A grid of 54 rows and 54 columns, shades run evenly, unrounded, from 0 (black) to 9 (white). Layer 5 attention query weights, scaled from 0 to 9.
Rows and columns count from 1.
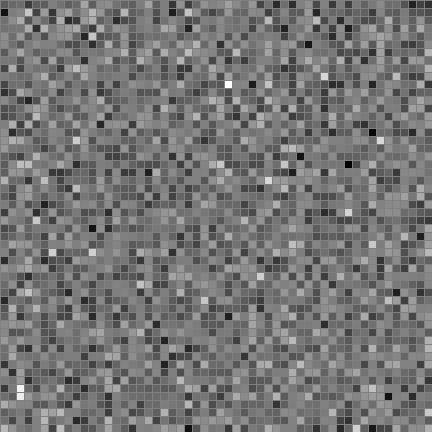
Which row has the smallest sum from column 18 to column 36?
33
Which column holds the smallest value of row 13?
4
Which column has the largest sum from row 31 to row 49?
37
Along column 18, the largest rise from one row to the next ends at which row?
36
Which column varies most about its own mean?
47
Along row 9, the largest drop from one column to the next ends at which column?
3
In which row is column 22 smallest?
2
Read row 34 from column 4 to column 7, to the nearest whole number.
6 5 5 2
